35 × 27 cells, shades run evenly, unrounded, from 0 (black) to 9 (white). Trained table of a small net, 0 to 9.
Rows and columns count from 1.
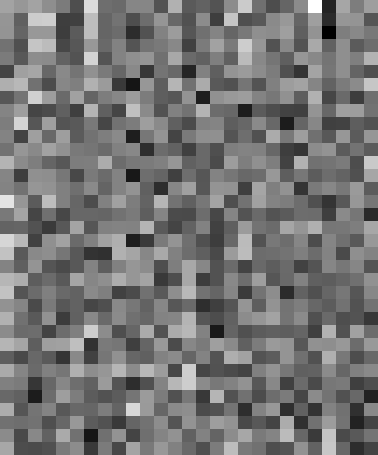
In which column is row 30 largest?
14
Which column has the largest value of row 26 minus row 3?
24
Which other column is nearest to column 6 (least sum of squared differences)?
8
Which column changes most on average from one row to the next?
10
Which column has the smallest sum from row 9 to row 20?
21
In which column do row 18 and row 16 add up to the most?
1
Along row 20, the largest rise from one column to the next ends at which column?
9
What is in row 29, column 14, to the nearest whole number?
7
